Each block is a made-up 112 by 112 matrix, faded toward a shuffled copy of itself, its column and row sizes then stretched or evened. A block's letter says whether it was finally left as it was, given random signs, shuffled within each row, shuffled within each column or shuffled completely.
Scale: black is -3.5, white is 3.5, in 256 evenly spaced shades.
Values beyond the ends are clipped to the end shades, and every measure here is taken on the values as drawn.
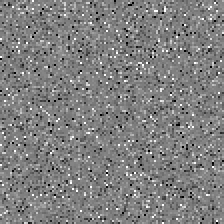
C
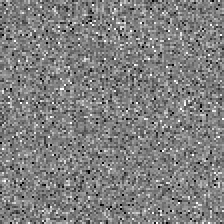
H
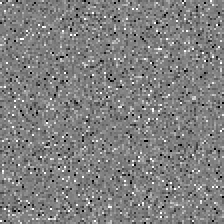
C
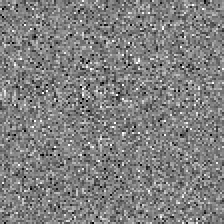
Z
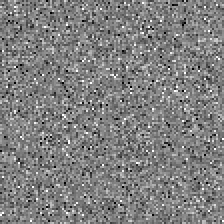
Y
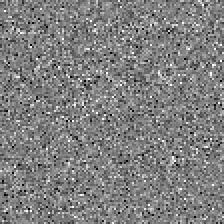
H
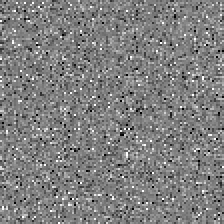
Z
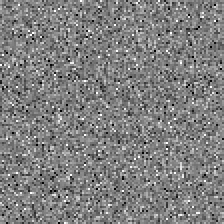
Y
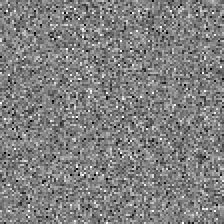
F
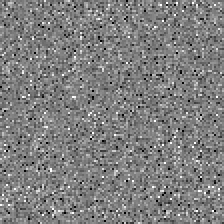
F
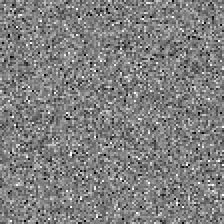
C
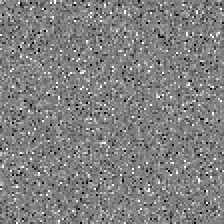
F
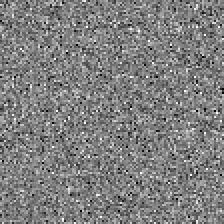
F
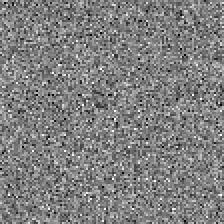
F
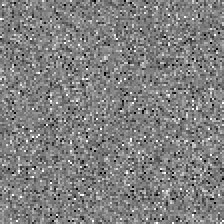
F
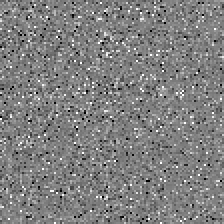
F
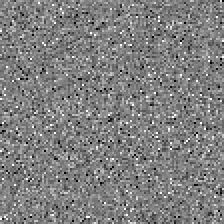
H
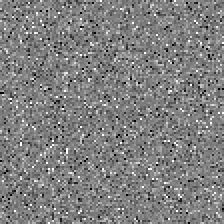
C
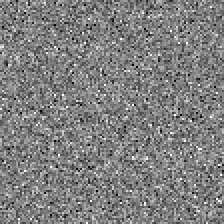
C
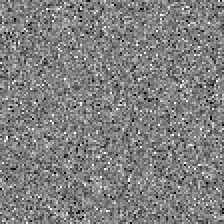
C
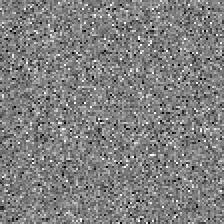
H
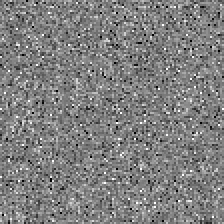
Z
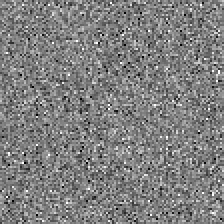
Z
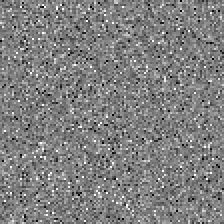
Y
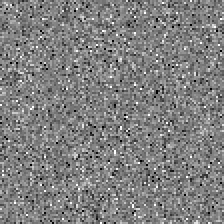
Y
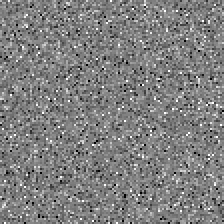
C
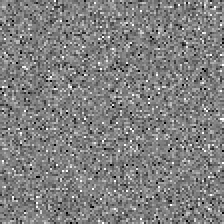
Z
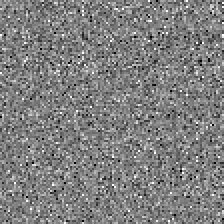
Z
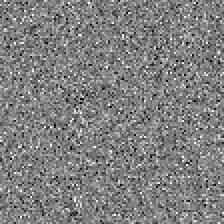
Y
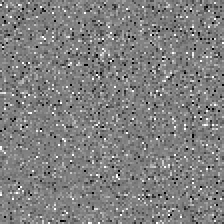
F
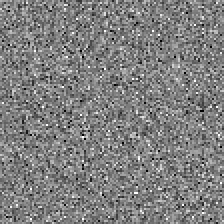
Y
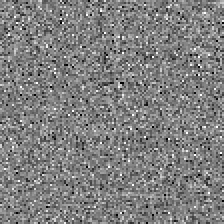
Z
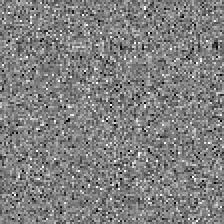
Z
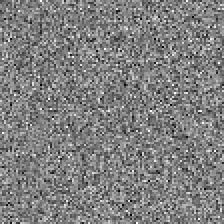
Z
